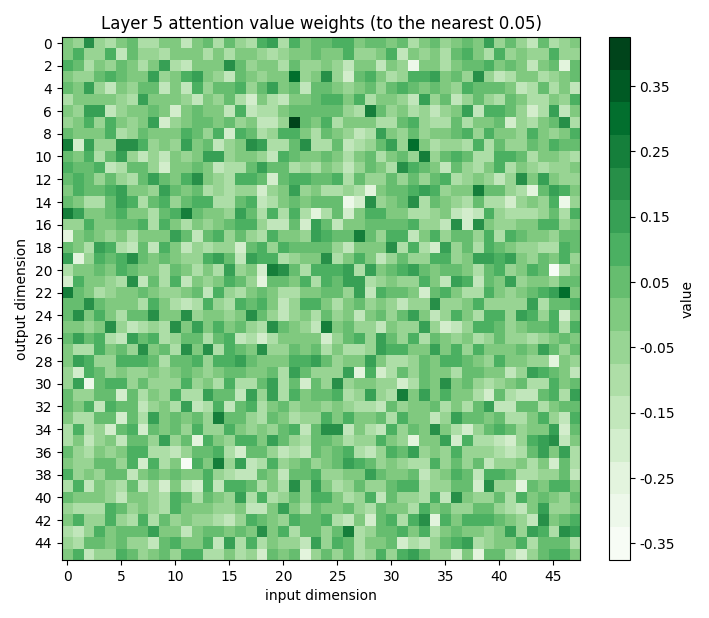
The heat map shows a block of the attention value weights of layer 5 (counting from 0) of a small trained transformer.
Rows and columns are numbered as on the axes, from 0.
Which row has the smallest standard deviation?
1
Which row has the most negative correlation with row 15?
43
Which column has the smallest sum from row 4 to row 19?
26
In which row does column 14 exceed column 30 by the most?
33
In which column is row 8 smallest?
15
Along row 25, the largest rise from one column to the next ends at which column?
24
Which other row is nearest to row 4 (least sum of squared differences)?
0
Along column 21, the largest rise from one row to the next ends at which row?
7
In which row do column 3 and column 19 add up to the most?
20
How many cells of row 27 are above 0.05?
13
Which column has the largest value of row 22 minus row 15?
46
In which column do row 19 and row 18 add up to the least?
16
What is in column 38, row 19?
0.15
